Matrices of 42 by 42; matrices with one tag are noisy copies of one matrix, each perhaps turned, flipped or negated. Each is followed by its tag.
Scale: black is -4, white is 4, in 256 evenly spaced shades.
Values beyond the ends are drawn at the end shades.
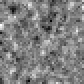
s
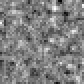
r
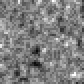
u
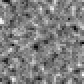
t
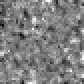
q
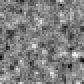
r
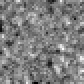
q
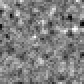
r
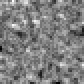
q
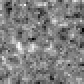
u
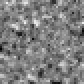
q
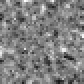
q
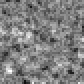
s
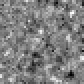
s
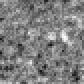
u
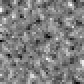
t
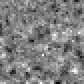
s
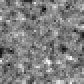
q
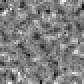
t
